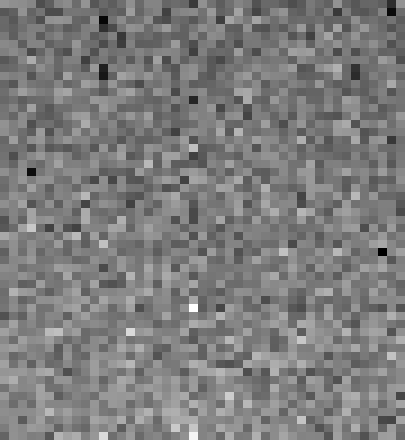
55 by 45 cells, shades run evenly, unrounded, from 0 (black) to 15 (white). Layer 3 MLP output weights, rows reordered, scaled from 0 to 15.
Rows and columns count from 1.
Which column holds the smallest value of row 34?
12
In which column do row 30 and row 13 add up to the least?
22
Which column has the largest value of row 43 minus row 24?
34
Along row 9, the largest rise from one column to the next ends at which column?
13
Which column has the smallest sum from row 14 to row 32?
15
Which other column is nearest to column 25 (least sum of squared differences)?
5
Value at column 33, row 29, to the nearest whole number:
6
